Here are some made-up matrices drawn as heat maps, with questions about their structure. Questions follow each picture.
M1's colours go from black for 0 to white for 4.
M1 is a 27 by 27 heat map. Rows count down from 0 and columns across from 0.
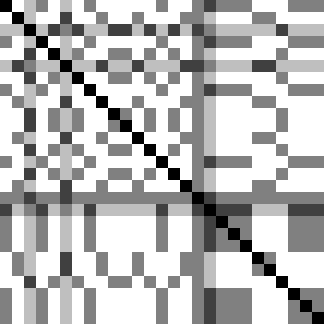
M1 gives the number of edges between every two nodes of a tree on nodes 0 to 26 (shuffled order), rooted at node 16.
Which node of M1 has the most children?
17
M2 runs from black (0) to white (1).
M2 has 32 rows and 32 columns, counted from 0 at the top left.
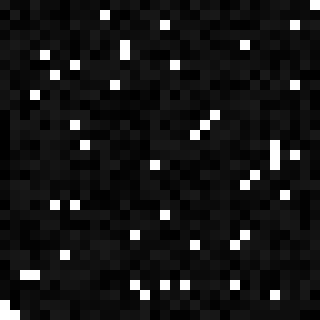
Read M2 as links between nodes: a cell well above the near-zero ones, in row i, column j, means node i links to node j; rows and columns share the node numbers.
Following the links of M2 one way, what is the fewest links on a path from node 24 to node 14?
6
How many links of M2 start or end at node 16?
5
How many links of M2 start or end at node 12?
4
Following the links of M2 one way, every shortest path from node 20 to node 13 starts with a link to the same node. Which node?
node 5
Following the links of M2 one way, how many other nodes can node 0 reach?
3
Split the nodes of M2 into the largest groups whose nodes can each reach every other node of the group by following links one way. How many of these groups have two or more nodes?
5
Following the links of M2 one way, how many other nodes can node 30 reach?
4
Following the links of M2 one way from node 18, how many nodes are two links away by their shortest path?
2
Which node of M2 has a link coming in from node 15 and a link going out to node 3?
node 27
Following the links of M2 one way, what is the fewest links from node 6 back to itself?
3
